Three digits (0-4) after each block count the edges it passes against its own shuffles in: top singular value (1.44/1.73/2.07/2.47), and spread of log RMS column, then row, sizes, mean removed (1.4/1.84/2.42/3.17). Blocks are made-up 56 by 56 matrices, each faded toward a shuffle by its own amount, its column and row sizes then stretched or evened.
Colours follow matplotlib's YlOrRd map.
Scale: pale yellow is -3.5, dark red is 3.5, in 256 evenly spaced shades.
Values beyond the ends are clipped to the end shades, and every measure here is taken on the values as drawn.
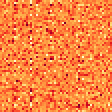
2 2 0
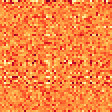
3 1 3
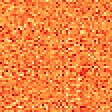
2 1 1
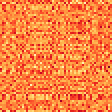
4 0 3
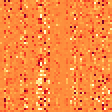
2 4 1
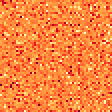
2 0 0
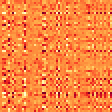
4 4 3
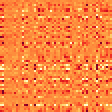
4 3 4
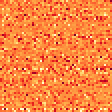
2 0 3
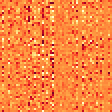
3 4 2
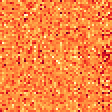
1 2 1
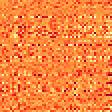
3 2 4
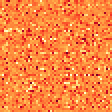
2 1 2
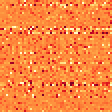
3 1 3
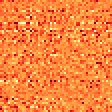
3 1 3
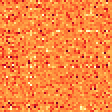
0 1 2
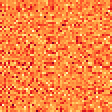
3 0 1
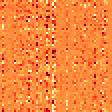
1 4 1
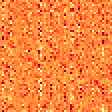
2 3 0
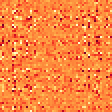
0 3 3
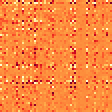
3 4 3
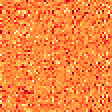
2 2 1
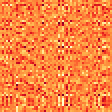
4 3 2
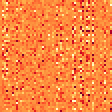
2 4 1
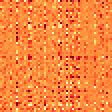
3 4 2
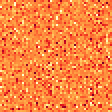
1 2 0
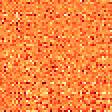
2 1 2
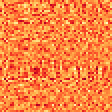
3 0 3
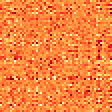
3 2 2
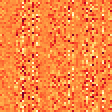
0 4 0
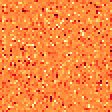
0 0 0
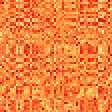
4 2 0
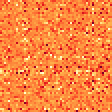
1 2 2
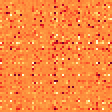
0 2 3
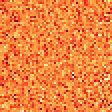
2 1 0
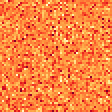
0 1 0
